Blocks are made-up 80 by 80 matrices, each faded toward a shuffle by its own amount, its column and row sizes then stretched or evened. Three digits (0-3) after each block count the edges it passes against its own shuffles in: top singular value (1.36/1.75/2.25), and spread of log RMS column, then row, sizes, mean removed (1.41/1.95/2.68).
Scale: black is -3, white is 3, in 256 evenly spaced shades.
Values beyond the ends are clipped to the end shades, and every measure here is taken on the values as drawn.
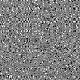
3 0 1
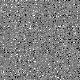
0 1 2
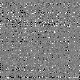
1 2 3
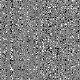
0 3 2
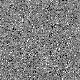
0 1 0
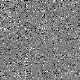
1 2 2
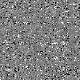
1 2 2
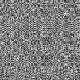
3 0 0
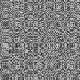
3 1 0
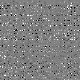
1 2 3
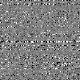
2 1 3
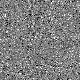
0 0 1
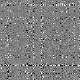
2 3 3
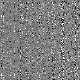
1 3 1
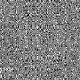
3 2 1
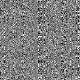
2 3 0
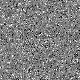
0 0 0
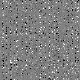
0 3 1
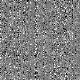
0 3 1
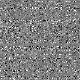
0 2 3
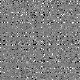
1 2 3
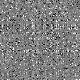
2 0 2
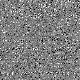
0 0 2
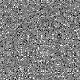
2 1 0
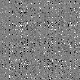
0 3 2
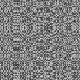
3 0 1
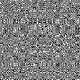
3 0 2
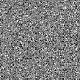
2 1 0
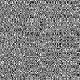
3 1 1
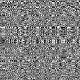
3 0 3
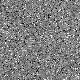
0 0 0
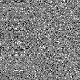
2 0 1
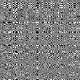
3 3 3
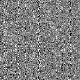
2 3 0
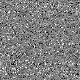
1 0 2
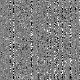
2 3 0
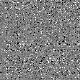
0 1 2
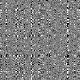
3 3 2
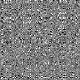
3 2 2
